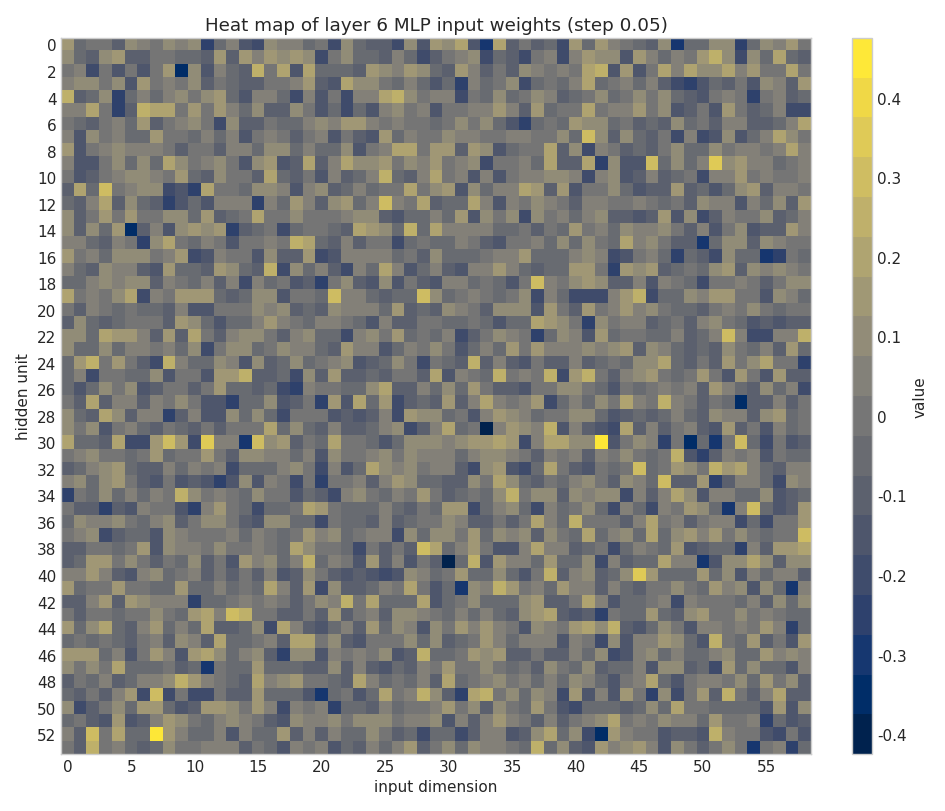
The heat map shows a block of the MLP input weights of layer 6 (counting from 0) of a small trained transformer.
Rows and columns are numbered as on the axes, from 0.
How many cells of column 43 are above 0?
18
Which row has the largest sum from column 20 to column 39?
30
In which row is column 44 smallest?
34
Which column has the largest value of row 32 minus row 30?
51
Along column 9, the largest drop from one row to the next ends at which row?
35
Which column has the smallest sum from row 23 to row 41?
20
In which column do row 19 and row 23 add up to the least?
25
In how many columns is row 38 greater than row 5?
26
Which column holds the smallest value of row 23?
11
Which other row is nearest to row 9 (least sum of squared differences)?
37
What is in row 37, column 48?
0.1
